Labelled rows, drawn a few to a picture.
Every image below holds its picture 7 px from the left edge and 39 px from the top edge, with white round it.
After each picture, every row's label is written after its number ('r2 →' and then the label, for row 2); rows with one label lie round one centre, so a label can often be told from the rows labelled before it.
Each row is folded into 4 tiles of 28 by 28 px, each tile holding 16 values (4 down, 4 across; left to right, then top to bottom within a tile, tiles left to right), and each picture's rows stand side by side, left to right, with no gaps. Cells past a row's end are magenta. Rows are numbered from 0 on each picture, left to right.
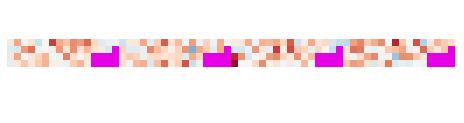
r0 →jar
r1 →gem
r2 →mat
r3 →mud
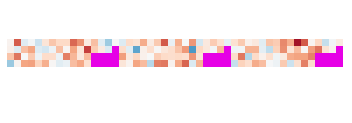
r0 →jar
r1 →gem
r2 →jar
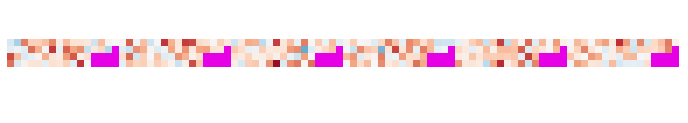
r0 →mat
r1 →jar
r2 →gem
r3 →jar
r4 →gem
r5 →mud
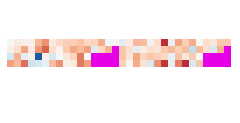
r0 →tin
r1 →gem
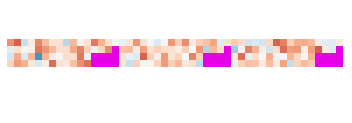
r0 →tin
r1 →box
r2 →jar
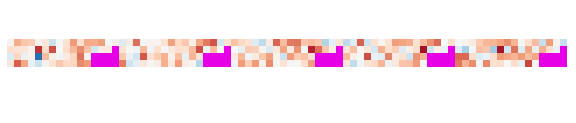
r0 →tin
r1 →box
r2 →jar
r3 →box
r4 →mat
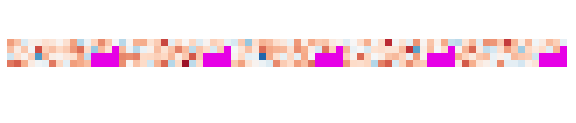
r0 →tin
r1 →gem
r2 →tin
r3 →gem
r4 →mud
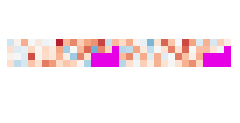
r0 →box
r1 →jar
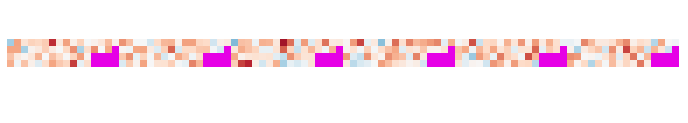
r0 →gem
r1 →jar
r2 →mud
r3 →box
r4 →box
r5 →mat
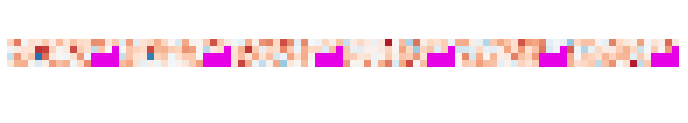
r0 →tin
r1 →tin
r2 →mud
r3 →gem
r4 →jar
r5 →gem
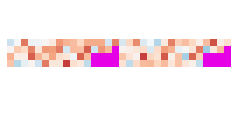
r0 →box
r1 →box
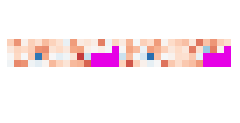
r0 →tin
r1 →tin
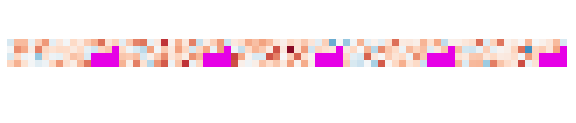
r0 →tin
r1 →gem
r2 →mat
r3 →box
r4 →gem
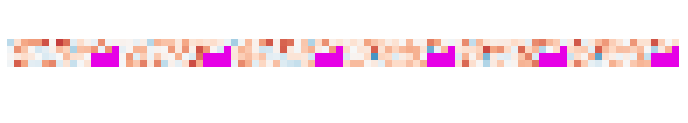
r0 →mud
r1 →jar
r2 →mud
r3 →tin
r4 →tin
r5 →tin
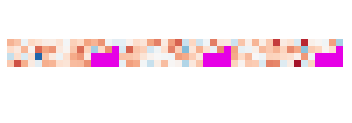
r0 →tin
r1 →mud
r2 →gem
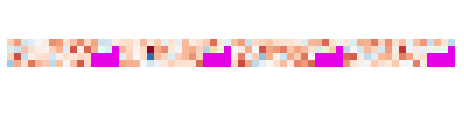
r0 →jar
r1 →tin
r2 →tin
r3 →mat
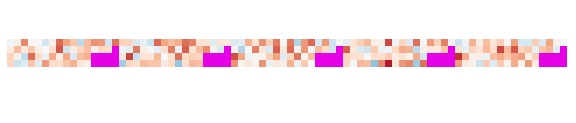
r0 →box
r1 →jar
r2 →mat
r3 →gem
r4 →mat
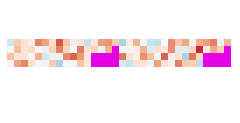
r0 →mud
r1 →box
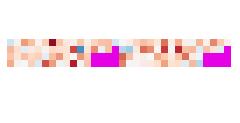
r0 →gem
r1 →mat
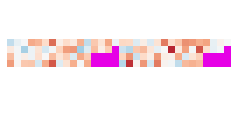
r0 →gem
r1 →jar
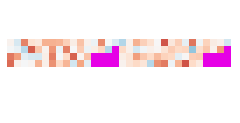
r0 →mat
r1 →gem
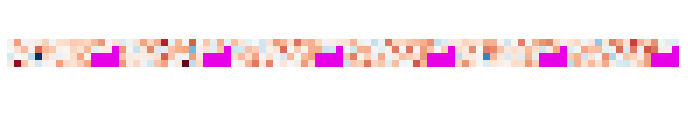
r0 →tin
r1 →gem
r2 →jar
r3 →jar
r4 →tin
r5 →jar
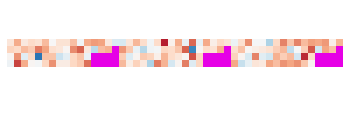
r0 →tin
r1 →gem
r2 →box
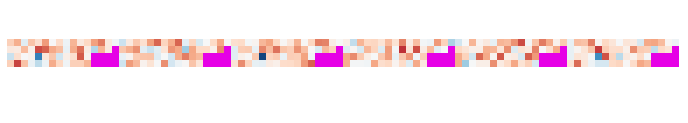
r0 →tin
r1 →mud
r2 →tin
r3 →mat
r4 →box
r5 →tin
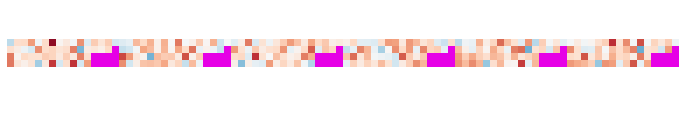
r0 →gem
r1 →mat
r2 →box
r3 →jar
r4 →gem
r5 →gem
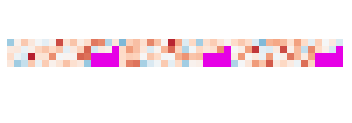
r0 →box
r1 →mud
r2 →jar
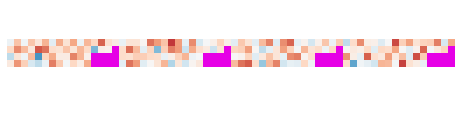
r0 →tin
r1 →mud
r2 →mud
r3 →box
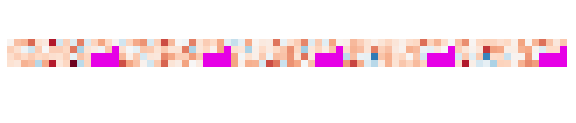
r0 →gem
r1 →gem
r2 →gem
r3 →tin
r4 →tin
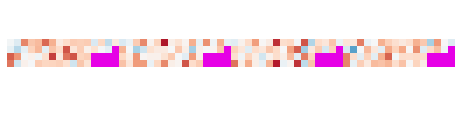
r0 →mat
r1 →gem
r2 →gem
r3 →mat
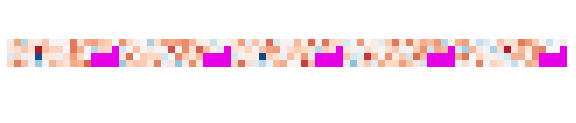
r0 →tin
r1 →jar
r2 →tin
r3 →box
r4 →jar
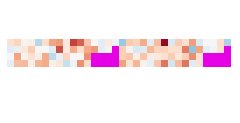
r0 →jar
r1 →gem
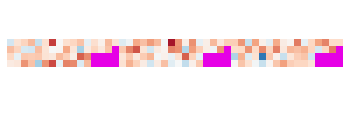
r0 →gem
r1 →mud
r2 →tin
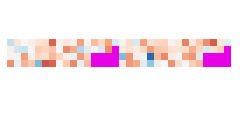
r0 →gem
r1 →tin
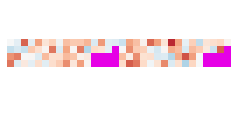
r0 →mat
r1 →mud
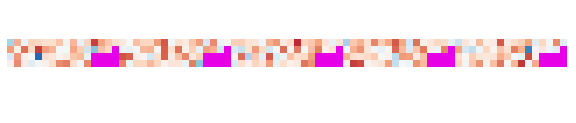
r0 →tin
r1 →mat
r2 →jar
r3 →mud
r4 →gem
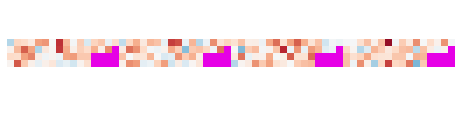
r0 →mud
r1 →mud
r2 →jar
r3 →gem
